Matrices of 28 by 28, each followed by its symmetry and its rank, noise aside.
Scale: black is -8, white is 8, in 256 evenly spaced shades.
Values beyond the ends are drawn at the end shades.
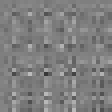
no symmetry, rank two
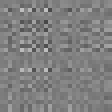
no symmetry, rank two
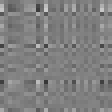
no symmetry, rank one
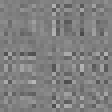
antisymmetric, rank two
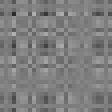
symmetric, rank one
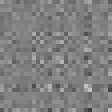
symmetric, rank two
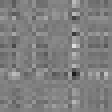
no symmetry, rank two
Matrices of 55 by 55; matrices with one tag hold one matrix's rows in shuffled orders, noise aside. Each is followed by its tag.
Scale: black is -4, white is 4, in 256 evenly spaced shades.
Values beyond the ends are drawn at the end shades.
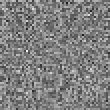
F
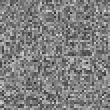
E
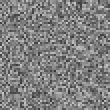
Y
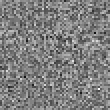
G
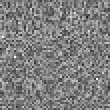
F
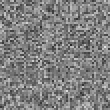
E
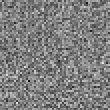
G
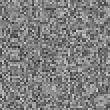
Y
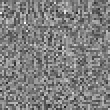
G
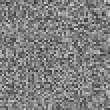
G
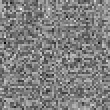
E
